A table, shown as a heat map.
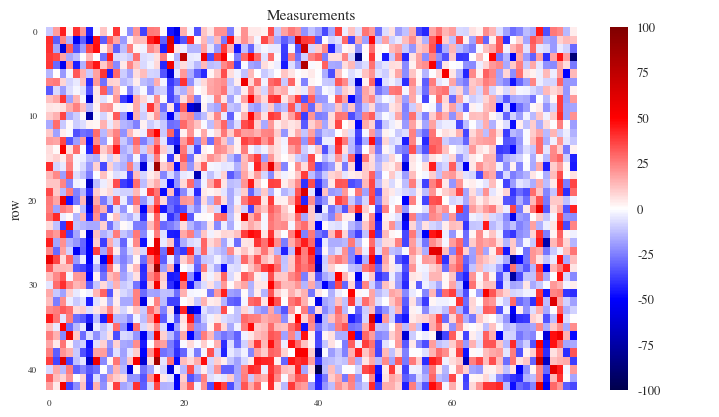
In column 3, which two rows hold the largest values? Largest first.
36, 23
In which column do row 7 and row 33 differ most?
21
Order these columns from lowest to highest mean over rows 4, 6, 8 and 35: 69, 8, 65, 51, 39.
69, 8, 51, 65, 39
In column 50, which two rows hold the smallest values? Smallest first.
3, 29
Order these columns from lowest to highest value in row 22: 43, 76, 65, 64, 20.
64, 65, 43, 76, 20
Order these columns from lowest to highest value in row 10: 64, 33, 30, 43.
64, 43, 33, 30
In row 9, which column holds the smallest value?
22
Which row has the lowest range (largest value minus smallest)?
7
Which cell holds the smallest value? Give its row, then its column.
40, 40
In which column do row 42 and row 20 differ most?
38
